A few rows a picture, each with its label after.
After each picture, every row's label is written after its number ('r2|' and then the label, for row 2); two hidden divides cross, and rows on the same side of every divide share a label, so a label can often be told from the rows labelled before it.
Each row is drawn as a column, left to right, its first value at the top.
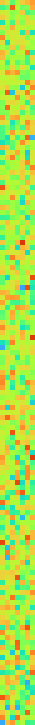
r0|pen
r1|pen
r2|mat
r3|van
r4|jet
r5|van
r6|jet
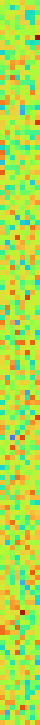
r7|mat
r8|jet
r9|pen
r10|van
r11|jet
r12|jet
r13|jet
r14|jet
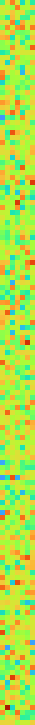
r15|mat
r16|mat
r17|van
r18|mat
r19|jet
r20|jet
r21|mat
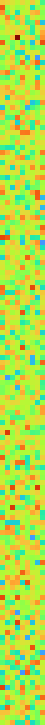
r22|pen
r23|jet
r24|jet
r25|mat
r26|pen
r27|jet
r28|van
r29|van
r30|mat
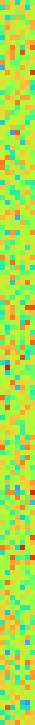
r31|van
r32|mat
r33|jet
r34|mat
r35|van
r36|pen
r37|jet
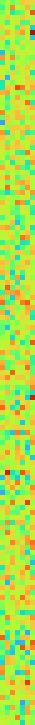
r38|mat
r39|van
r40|mat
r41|pen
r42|pen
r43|mat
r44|van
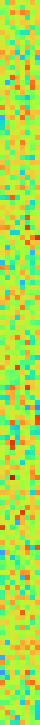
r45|pen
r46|mat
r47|van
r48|pen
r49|van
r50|jet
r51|van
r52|van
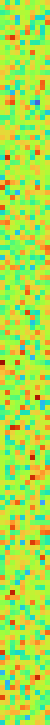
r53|pen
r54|mat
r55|mat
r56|mat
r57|jet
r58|pen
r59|van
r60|van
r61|van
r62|jet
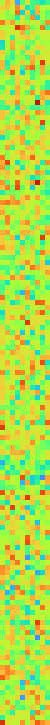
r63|jet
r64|jet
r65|jet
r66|mat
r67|jet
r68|pen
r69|mat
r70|mat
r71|mat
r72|jet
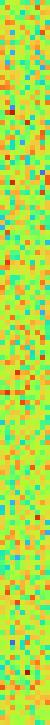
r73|pen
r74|mat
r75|mat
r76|pen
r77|mat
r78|jet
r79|pen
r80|mat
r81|van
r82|mat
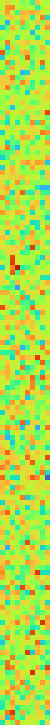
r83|van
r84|pen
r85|mat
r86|mat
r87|van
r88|pen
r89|jet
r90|van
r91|pen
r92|mat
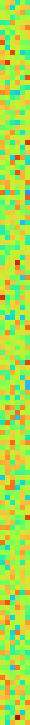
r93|pen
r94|pen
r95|van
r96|mat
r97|jet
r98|mat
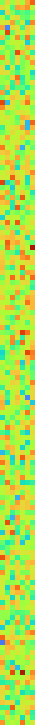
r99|mat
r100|van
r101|jet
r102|pen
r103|jet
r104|mat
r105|jet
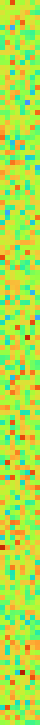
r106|van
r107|mat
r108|van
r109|pen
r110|jet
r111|van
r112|jet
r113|van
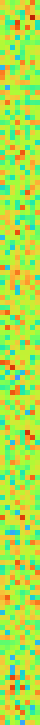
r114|mat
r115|mat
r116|pen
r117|jet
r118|pen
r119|jet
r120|van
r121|pen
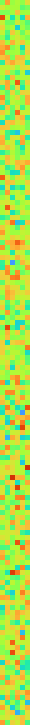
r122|jet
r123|pen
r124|van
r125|van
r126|jet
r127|pen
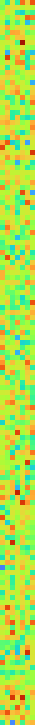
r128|pen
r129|mat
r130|pen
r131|mat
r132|pen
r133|pen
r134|mat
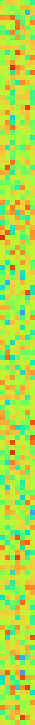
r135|jet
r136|jet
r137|pen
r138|jet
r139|pen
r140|pen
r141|jet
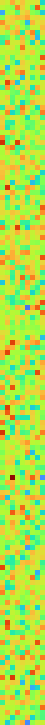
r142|jet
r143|pen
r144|van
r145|jet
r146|jet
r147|pen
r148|jet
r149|jet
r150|mat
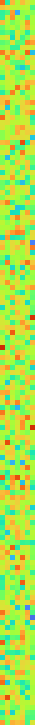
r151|van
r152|mat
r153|van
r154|jet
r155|jet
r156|van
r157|mat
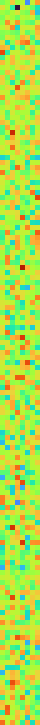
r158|pen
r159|jet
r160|pen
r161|van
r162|pen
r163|mat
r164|van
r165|jet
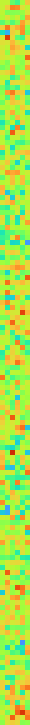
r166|pen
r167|mat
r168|mat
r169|mat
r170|mat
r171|pen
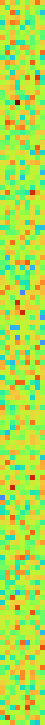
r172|pen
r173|van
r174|van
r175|mat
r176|jet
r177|mat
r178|van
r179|pen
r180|van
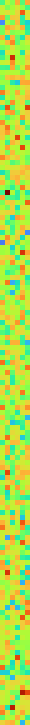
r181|mat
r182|van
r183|mat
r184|jet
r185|pen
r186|pen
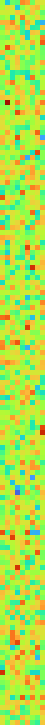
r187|jet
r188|mat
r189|jet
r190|jet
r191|pen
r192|van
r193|pen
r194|pen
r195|mat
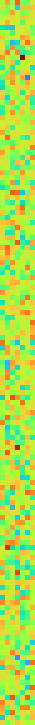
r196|jet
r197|van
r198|pen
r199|van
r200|mat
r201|mat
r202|pen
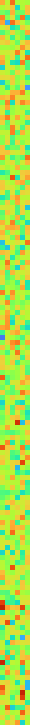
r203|pen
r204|mat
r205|van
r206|jet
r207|pen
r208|jet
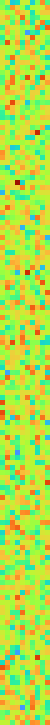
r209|jet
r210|pen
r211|mat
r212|mat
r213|van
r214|pen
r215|mat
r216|jet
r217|van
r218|pen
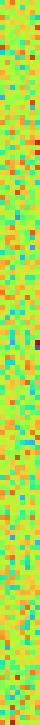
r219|mat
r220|jet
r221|jet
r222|van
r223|van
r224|pen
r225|mat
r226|jet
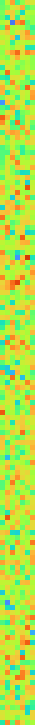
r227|van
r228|jet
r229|pen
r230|van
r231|jet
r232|van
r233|pen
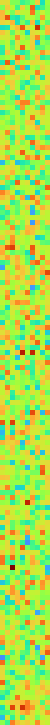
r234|van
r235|van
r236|jet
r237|mat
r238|mat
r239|mat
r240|jet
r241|mat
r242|pen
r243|pen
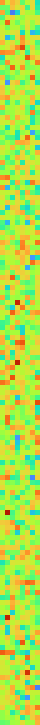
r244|van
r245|van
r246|pen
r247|mat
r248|jet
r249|jet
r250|mat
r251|jet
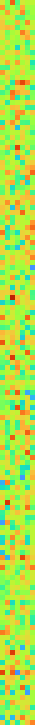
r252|jet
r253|pen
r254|jet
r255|pen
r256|mat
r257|jet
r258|jet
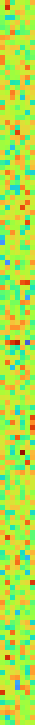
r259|pen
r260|mat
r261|jet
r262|jet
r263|pen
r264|pen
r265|jet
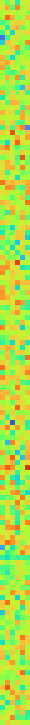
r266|pen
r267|pen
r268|pen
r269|mat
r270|jet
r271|pen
